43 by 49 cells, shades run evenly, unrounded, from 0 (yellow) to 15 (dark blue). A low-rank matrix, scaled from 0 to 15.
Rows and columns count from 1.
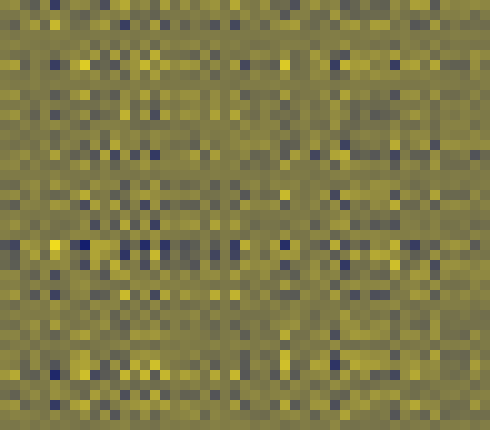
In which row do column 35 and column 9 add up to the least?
7
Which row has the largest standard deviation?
25
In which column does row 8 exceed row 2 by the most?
34
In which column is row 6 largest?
35
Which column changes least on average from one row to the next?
23
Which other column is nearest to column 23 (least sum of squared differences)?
31
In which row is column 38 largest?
30
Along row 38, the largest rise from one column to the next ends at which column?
10
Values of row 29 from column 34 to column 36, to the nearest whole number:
10 7 6
